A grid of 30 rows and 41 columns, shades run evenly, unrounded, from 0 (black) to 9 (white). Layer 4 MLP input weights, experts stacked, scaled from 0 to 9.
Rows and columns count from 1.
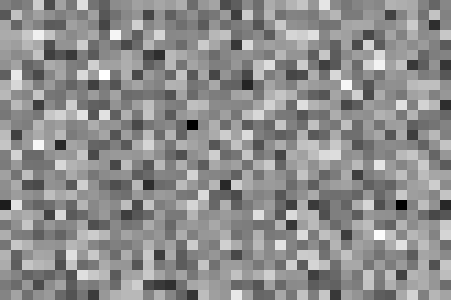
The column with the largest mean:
28
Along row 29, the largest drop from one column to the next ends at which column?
14
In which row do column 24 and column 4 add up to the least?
29
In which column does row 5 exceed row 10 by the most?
34
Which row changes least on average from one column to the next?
20
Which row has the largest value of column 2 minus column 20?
8
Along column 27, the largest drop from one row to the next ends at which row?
23
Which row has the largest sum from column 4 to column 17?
4
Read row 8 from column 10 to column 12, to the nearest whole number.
9 4 6
